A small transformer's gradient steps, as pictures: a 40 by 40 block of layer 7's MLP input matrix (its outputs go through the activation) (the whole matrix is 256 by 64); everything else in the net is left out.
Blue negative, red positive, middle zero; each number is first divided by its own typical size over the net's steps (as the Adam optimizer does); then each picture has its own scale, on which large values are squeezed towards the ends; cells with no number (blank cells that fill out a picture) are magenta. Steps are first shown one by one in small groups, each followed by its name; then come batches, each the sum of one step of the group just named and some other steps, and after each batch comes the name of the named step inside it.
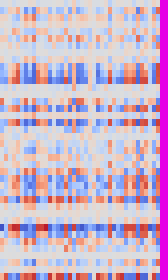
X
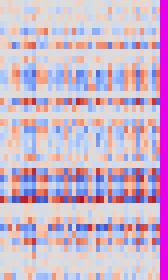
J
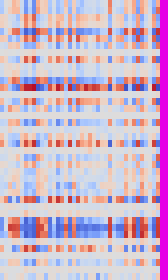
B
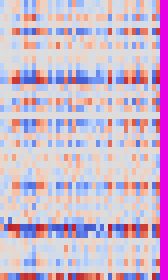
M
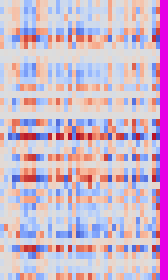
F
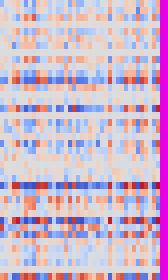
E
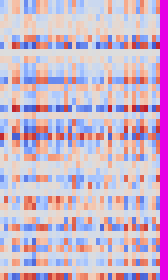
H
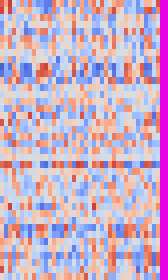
M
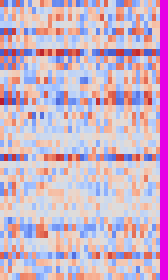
M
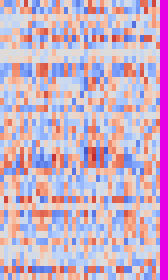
X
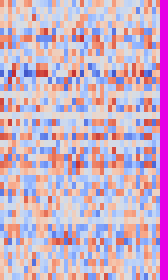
X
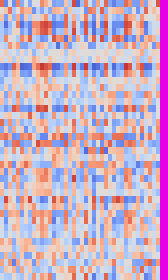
H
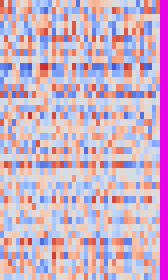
E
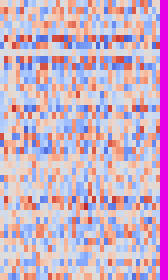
H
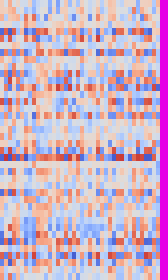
B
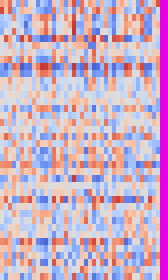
J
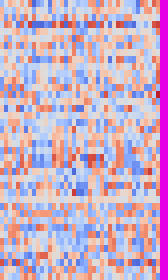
M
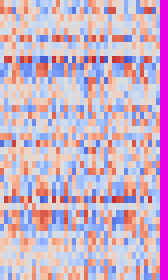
X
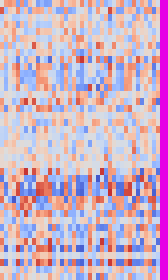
J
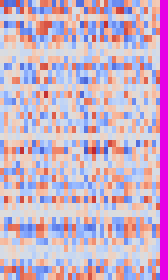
M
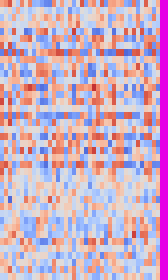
B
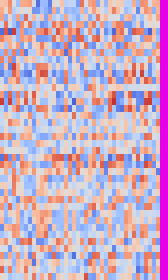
X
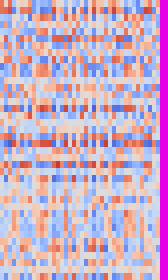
B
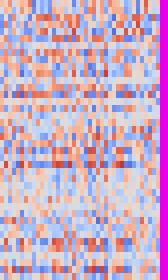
B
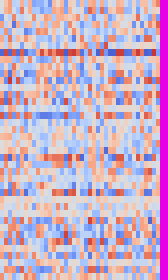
M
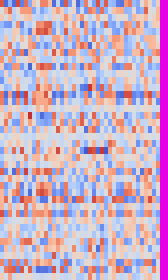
J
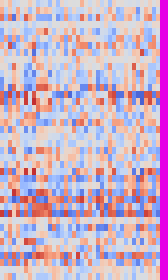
J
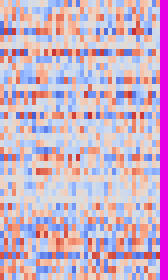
M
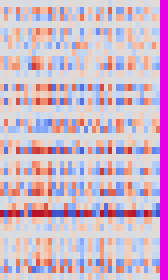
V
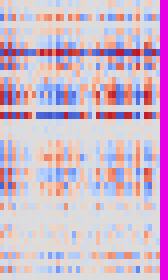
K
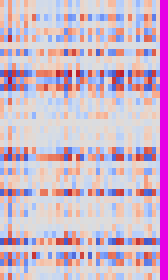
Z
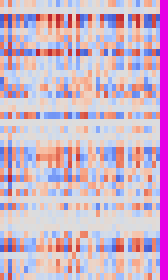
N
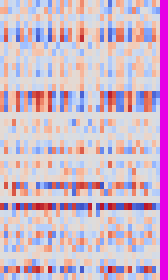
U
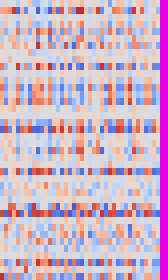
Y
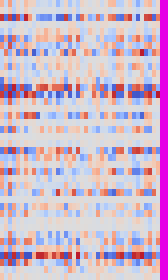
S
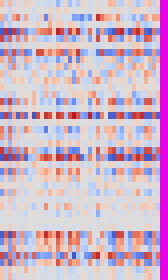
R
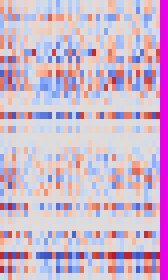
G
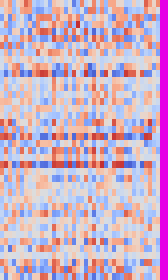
N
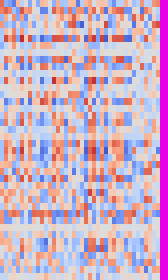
V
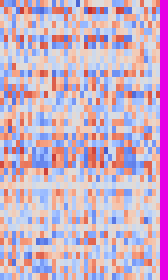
S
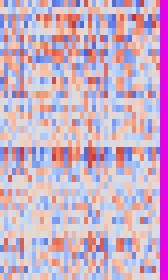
N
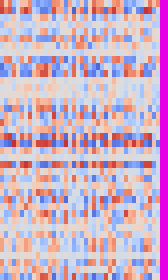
U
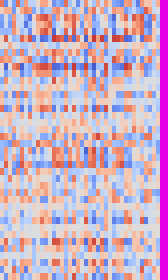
N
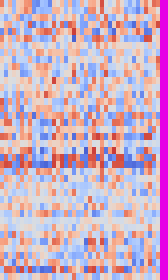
R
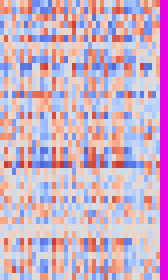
U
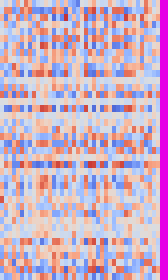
S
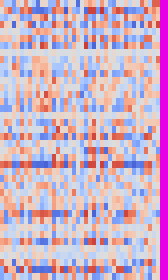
V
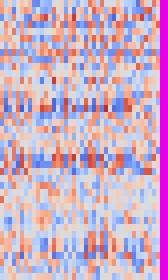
K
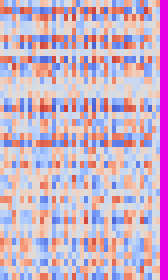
G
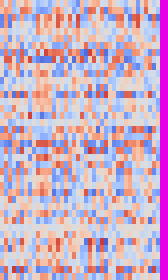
N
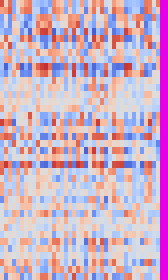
N
